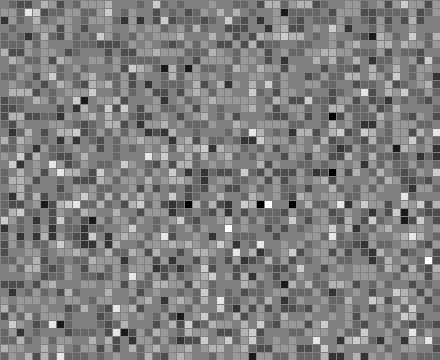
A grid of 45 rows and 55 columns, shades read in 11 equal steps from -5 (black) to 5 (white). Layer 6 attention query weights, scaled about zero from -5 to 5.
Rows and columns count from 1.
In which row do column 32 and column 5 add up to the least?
45
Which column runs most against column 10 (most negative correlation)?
24
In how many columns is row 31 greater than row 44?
19
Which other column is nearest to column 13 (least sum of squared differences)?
9
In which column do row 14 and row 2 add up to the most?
14
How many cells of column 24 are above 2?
1
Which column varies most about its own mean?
42
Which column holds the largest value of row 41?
7
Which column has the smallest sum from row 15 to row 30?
36
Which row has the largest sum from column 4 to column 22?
22
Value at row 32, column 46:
-2
